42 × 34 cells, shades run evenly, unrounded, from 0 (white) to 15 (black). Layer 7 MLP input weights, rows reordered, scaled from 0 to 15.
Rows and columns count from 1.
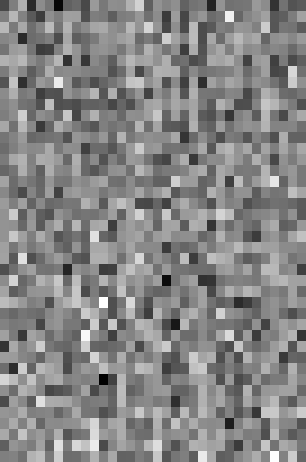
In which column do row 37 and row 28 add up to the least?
12
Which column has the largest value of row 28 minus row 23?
27
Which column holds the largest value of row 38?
29
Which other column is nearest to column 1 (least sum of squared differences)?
4
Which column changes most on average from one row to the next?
19
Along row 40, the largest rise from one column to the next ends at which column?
8
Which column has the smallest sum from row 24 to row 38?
31
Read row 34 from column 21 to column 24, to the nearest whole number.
10 4 3 9
